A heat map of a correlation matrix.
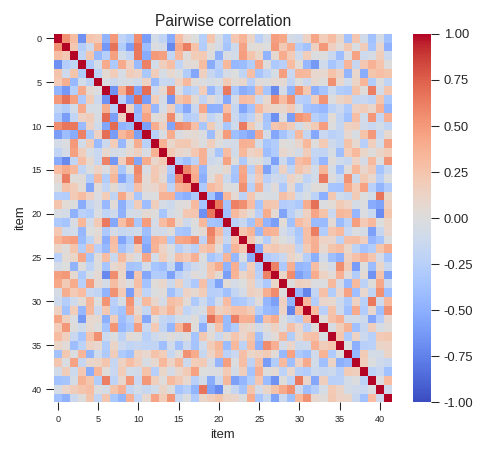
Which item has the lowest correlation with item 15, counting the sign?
26
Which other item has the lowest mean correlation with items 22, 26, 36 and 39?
37
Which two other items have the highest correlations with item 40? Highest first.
18, 29
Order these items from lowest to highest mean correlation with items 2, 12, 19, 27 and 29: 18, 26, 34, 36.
34, 18, 26, 36
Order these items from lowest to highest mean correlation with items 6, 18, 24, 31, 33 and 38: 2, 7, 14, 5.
7, 5, 2, 14
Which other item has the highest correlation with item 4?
28
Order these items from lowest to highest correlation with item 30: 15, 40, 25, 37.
40, 25, 37, 15
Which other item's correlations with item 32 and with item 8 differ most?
19
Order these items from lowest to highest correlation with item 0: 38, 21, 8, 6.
6, 21, 8, 38
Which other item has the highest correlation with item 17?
23
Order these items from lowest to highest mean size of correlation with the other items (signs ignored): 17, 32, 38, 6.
38, 17, 32, 6
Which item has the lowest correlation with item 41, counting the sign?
27
